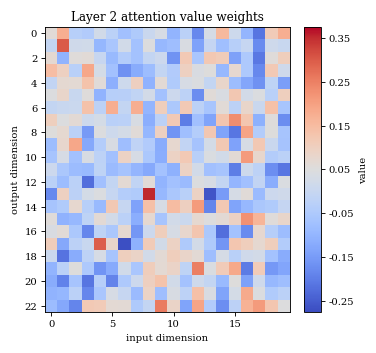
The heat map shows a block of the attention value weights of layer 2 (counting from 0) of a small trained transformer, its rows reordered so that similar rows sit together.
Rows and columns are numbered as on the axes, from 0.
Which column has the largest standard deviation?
16
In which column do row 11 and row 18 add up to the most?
11
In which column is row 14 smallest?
13
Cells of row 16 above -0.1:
16
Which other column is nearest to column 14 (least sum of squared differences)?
2
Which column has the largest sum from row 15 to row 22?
12
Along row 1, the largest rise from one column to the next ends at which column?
1
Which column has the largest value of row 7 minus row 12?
15
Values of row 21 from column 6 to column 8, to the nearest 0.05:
0 -0.1 0.1
